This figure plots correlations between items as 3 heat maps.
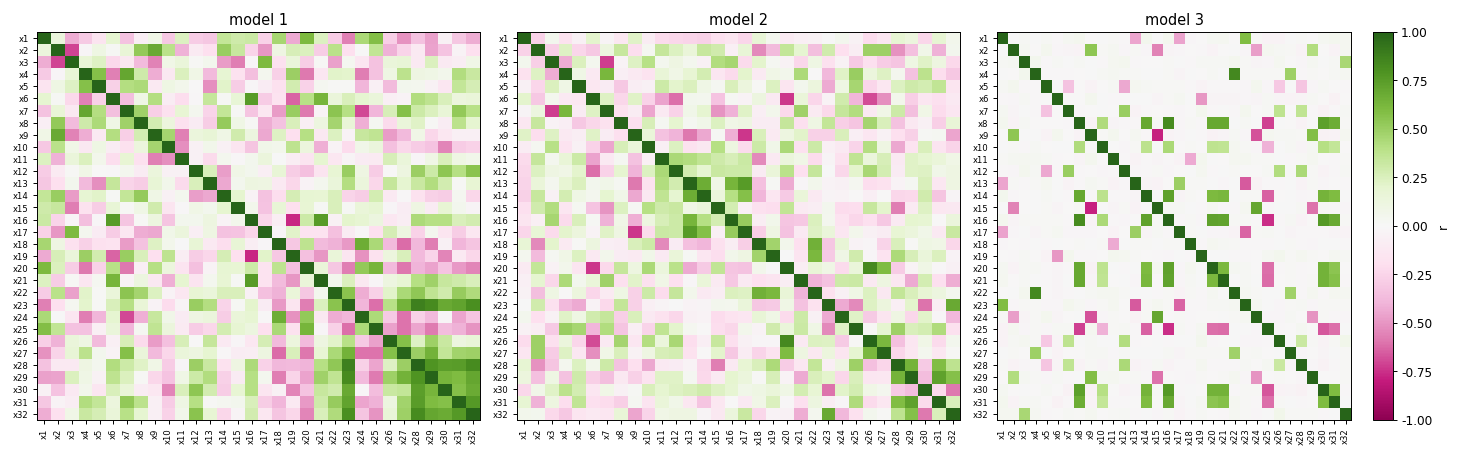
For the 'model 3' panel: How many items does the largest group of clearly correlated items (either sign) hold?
9
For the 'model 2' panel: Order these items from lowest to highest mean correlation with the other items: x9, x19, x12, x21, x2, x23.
x9, x23, x21, x2, x19, x12
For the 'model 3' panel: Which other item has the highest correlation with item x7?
x12
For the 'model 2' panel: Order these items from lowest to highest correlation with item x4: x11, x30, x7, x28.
x28, x11, x30, x7
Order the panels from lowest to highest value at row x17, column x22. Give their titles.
model 1, model 3, model 2
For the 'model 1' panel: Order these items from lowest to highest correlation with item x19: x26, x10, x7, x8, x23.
x23, x26, x8, x10, x7
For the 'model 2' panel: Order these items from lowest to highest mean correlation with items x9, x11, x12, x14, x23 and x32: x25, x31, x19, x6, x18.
x18, x6, x19, x25, x31
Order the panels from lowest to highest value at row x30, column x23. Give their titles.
model 2, model 3, model 1
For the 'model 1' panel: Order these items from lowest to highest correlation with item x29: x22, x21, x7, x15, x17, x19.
x19, x15, x17, x7, x22, x21
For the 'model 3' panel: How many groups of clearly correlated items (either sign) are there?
8
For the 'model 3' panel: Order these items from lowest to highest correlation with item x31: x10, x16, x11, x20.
x11, x10, x20, x16
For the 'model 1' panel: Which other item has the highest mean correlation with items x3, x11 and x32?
x29
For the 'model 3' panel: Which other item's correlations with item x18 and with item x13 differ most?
x23
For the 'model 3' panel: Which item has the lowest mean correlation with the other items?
x25
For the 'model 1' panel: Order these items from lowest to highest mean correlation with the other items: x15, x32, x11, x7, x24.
x24, x11, x15, x7, x32
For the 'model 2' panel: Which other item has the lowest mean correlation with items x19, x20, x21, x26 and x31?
x6
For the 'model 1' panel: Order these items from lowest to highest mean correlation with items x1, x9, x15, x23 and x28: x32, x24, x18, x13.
x18, x24, x13, x32
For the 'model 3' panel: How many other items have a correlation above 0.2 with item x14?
7
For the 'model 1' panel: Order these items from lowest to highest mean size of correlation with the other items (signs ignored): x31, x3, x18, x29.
x3, x18, x31, x29
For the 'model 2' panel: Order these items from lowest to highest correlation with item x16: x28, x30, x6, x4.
x4, x28, x6, x30
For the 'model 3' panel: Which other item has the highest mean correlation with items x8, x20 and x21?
x16
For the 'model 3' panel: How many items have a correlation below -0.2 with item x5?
4
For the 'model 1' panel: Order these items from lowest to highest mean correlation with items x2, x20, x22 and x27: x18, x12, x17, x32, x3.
x3, x17, x18, x12, x32
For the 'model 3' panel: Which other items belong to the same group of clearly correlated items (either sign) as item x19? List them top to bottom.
x6
